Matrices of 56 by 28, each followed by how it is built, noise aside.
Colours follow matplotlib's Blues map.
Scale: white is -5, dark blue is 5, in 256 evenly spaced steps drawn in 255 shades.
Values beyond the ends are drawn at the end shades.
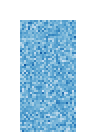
noise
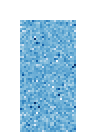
sparse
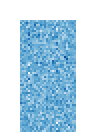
uneven columns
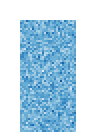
noise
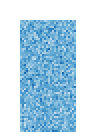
noise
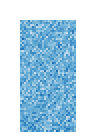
Hankel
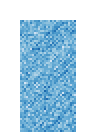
Hankel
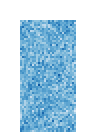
smooth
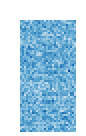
blocks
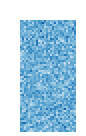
noise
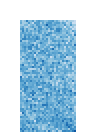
smooth
